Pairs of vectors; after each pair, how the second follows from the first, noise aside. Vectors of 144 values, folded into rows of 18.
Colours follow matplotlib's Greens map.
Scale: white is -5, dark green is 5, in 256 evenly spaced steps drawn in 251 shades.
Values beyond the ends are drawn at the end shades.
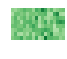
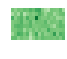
wrapped around, partly zeroed.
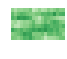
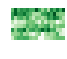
wrapped around, scaled up.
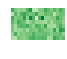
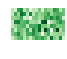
wrapped around, scaled up.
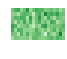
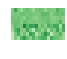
wrapped around, partly zeroed.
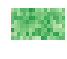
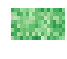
negated.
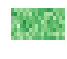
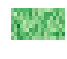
negated.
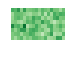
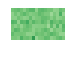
wrapped around, shrunk.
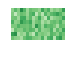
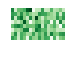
wrapped around, scaled up.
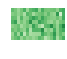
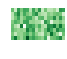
wrapped around, scaled up.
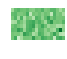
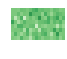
wrapped around, partly zeroed.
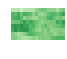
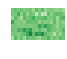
wrapped around, partly zeroed.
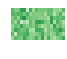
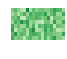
negated.
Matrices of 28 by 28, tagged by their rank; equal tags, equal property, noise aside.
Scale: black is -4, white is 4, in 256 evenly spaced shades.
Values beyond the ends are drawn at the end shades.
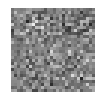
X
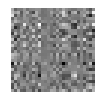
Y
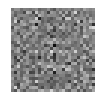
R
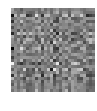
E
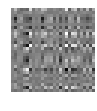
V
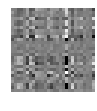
V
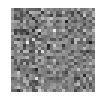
X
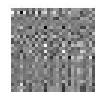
E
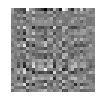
V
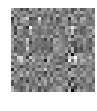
Y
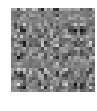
Y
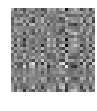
V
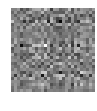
E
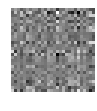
E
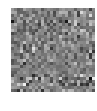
R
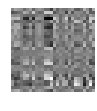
V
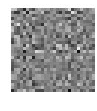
Y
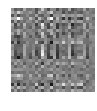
V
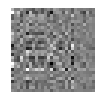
E
